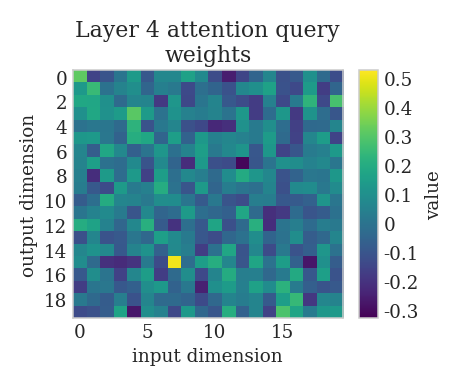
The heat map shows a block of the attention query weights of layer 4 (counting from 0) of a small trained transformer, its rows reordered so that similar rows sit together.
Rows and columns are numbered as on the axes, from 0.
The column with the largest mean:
0
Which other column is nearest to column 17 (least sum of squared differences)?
3
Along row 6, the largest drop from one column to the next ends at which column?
15
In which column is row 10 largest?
2
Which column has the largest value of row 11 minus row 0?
12
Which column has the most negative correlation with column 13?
17
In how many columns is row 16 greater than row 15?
11
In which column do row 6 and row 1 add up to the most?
14
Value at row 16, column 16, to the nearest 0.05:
0.2
